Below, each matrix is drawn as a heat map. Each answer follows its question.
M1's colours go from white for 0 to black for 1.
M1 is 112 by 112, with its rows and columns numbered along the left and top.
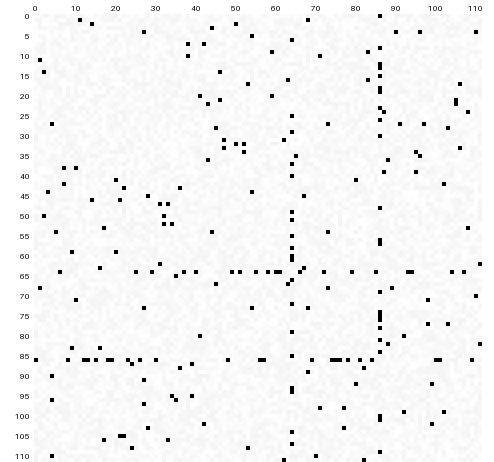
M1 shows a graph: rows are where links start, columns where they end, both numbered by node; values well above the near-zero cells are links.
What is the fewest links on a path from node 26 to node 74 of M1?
2
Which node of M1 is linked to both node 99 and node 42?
node 102
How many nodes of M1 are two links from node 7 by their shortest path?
2
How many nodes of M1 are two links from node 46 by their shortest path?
2
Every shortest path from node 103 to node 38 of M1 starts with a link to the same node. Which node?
node 77
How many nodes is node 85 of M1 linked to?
1
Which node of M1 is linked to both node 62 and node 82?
node 111
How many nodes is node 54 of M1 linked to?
3
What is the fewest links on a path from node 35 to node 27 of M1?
3
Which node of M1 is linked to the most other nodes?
node 86
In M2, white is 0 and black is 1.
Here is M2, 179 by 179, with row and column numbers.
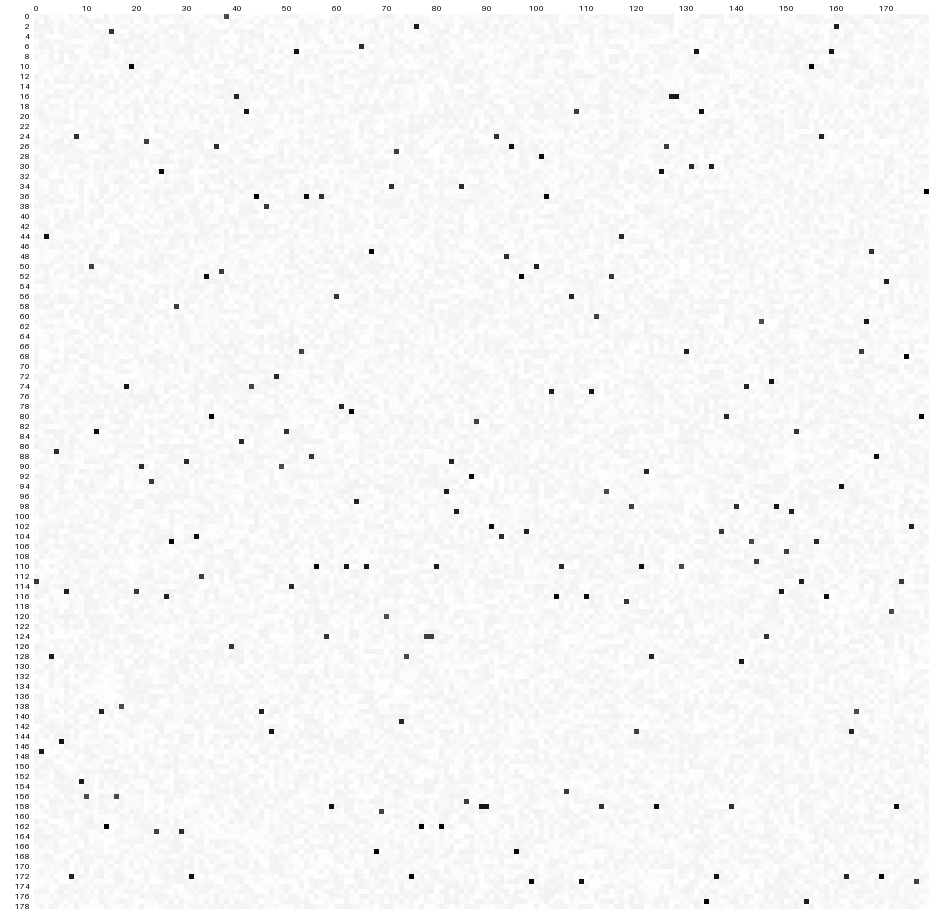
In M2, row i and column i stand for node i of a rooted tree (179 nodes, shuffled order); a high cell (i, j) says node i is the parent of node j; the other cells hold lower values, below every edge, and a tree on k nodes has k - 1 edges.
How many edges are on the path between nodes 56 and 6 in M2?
8
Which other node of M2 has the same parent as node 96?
68
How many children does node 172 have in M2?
6
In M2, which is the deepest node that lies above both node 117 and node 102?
36
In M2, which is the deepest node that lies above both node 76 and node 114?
26
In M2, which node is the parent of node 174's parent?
167
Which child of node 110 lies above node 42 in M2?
105
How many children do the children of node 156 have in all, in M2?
5
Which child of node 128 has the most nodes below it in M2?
74
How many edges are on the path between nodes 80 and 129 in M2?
2
